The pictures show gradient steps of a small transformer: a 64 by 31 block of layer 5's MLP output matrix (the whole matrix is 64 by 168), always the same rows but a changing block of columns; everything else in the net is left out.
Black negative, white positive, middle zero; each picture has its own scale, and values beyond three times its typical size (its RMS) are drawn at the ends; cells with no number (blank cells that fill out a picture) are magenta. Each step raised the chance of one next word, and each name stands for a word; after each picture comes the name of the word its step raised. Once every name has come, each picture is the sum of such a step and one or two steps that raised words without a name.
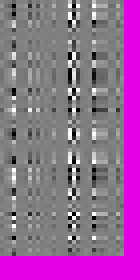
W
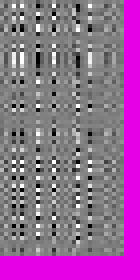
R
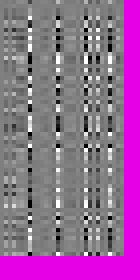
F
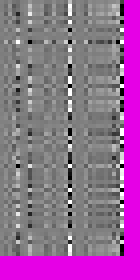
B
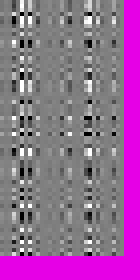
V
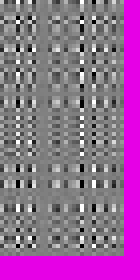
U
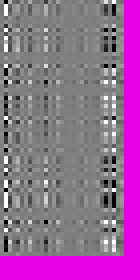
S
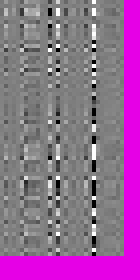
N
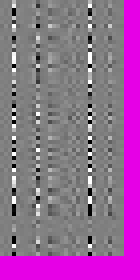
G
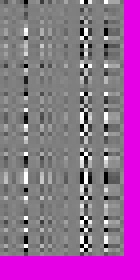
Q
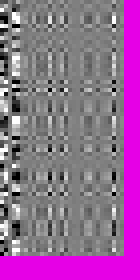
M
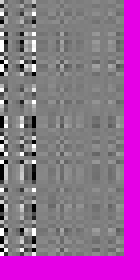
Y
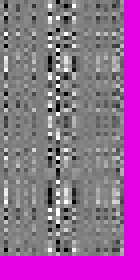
F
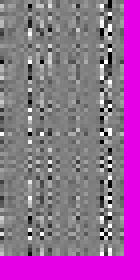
R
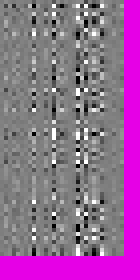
W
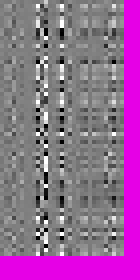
Q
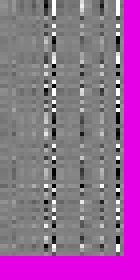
B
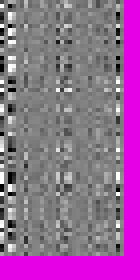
M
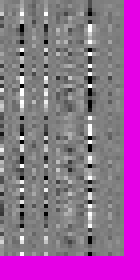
B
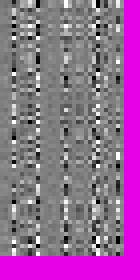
G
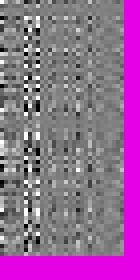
U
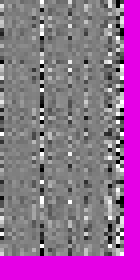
G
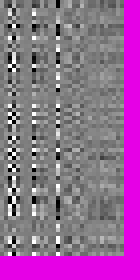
G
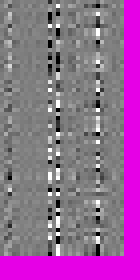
M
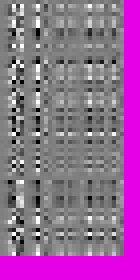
S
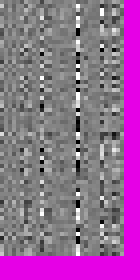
N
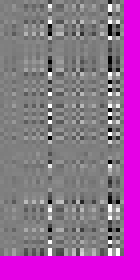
G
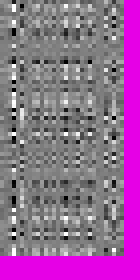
G
